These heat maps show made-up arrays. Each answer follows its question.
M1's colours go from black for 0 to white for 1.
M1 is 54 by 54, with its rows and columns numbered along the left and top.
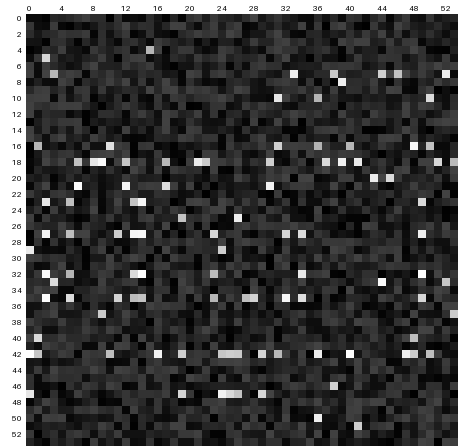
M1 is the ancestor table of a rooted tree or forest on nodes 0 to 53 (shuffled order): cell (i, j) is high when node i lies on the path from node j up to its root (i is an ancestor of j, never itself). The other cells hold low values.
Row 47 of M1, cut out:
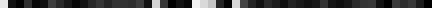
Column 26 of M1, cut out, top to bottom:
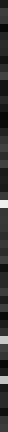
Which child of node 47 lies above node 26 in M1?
25
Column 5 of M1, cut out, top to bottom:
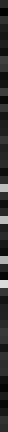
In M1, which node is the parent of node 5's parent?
32
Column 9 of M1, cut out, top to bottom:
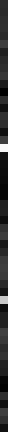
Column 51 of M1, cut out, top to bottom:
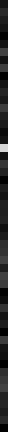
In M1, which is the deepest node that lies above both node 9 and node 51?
18
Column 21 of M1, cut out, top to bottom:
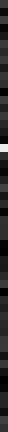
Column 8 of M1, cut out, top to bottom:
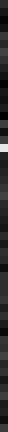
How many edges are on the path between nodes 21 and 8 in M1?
2
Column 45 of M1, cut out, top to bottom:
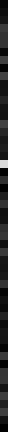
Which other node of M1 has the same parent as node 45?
43
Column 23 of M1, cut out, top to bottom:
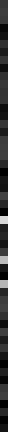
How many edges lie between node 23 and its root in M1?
3
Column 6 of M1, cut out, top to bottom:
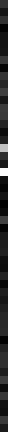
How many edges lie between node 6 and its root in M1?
2
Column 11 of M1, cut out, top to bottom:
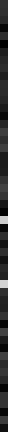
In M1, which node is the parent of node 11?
27
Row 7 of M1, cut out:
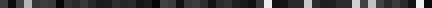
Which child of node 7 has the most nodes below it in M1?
33
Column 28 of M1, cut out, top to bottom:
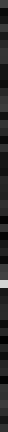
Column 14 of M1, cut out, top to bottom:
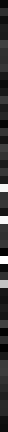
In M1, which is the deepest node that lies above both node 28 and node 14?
35
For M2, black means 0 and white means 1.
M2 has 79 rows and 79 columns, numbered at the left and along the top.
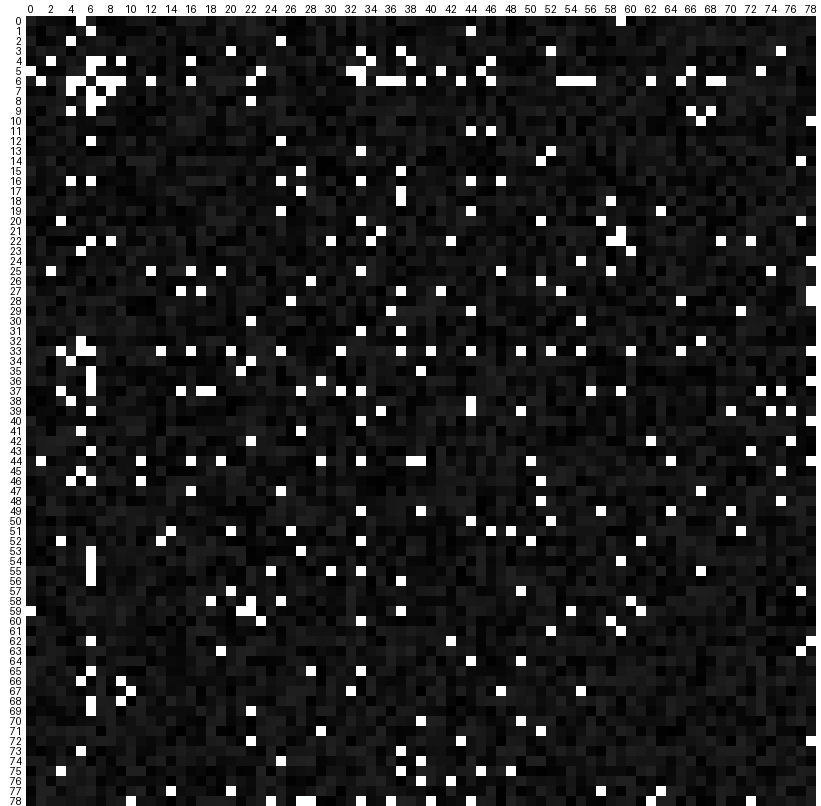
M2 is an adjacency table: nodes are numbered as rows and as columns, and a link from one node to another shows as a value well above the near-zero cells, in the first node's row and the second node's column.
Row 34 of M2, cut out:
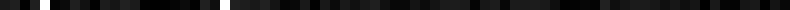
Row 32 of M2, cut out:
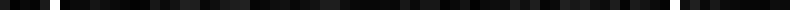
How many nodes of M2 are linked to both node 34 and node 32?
0
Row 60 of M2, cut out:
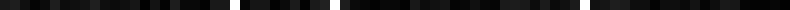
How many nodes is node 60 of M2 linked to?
3
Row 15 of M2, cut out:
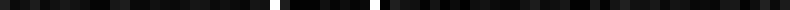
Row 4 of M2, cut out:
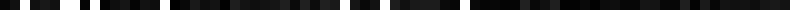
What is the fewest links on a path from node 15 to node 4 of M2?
3
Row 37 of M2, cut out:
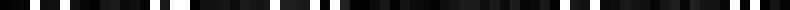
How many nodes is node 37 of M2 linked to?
12
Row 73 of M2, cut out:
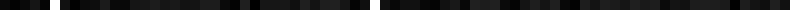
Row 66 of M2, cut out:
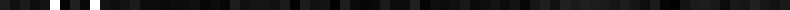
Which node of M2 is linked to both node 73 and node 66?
node 5
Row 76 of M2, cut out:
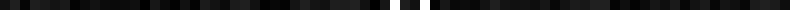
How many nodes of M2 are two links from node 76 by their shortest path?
8
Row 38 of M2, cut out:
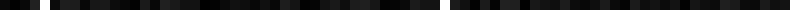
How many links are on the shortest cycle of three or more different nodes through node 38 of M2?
4
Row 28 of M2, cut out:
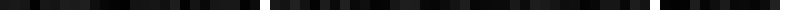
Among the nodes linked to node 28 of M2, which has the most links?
node 78
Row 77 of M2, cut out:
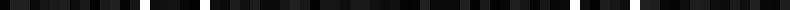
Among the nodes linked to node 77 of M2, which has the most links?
node 20
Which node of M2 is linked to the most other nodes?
node 6
